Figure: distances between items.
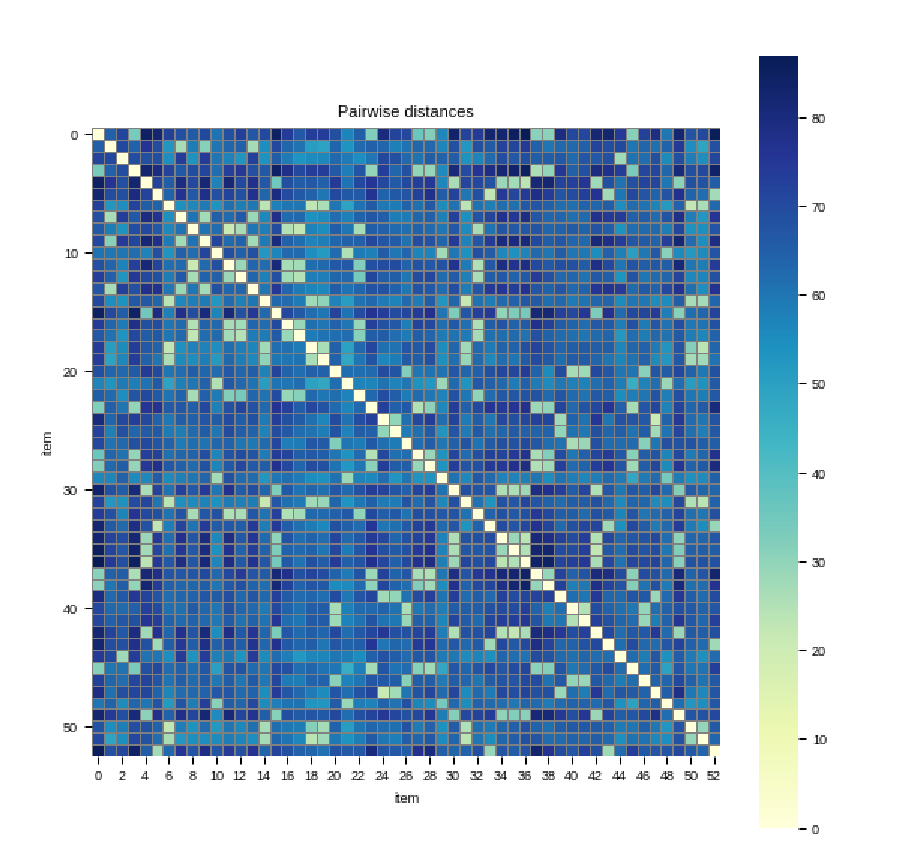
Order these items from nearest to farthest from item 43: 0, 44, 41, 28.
44, 41, 28, 0
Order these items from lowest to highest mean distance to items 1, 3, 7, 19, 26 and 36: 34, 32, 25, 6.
6, 25, 34, 32
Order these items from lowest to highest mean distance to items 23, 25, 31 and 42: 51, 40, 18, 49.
51, 18, 49, 40
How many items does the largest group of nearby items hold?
8
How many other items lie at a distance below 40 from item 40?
4
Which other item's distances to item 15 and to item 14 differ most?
31
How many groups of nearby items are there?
10
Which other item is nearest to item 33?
5
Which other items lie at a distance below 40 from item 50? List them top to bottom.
6, 14, 18, 19, 31, 51
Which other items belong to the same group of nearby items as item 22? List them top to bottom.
8, 11, 12, 16, 17, 32
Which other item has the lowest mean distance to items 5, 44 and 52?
33
